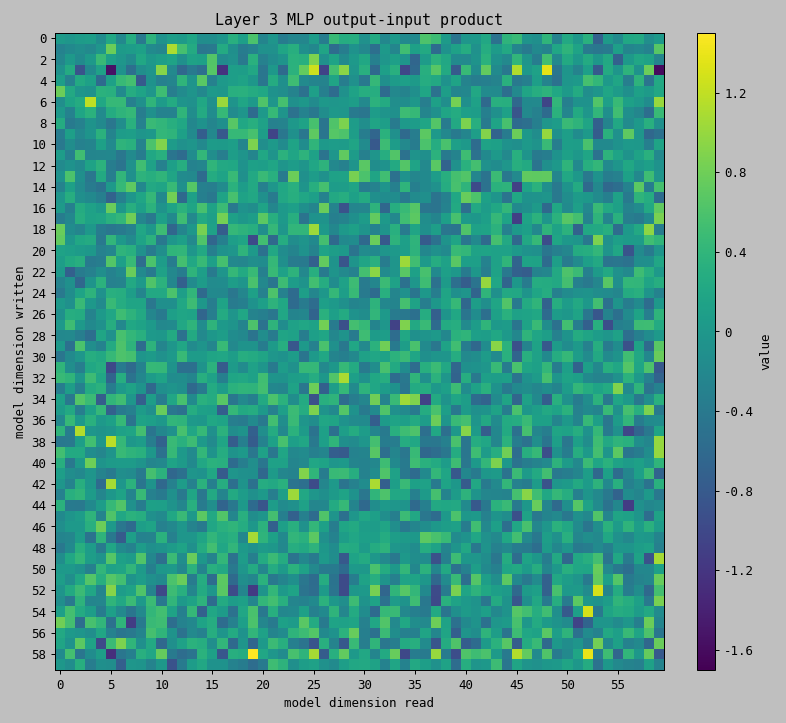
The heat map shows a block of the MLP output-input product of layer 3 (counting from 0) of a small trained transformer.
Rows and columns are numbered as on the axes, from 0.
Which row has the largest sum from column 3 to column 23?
6
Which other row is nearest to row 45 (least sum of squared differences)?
7
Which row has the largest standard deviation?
3
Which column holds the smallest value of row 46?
21
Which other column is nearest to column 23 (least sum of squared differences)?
50
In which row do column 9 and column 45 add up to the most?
58
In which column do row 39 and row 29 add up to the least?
48
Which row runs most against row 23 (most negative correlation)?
37
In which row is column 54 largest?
23
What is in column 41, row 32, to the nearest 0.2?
-0.4
